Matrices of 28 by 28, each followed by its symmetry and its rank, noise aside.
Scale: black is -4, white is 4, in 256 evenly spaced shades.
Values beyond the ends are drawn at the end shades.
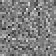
antisymmetric, rank eight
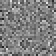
antisymmetric, rank eight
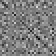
symmetric, rank four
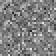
symmetric, rank eight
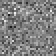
no symmetry, rank eight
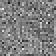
antisymmetric, rank eight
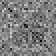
symmetric, rank four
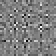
antisymmetric, rank four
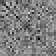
symmetric, rank six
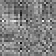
antisymmetric, rank four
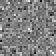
symmetric, rank eight
